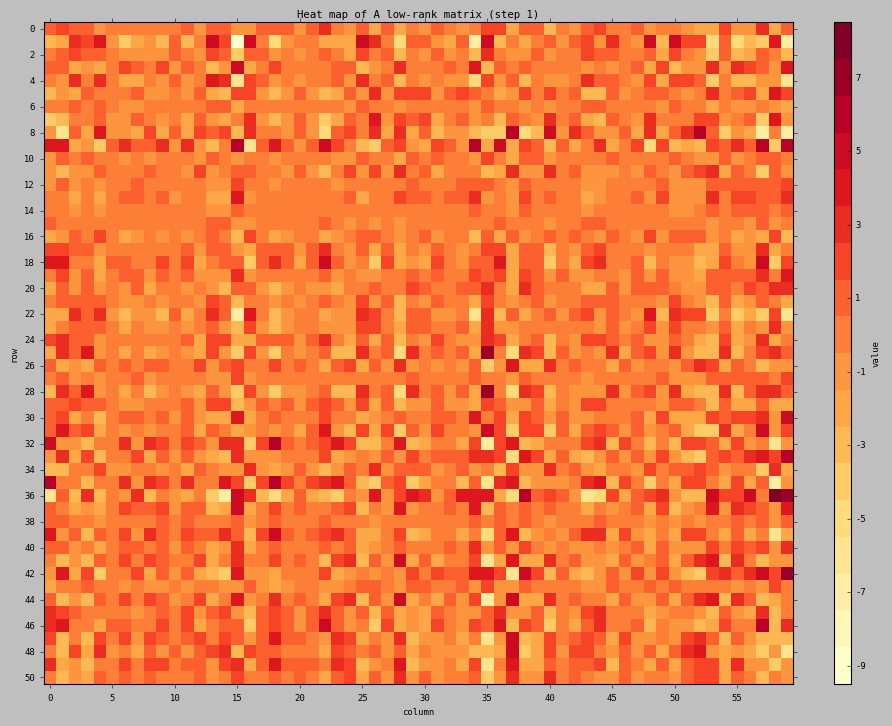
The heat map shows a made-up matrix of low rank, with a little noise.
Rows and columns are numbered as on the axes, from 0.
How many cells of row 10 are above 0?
14
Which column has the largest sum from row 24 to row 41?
59
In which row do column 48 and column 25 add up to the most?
1
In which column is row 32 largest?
18
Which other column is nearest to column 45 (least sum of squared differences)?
3
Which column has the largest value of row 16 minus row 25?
37
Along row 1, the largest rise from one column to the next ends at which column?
16
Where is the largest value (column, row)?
58, 36
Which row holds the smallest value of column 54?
8
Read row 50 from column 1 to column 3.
-3 -1 -2
